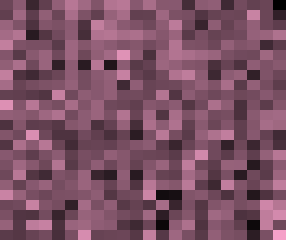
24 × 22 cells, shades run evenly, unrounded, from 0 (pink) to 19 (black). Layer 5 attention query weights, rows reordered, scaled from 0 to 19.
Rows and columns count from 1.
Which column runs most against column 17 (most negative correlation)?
15
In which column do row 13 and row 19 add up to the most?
11
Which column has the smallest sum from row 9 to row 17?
16
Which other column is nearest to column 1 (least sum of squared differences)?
8
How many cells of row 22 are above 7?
18
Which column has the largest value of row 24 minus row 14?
3
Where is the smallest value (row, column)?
24, 22
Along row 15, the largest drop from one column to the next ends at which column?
2
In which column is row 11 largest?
19
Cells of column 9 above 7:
20
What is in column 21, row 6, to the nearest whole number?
7
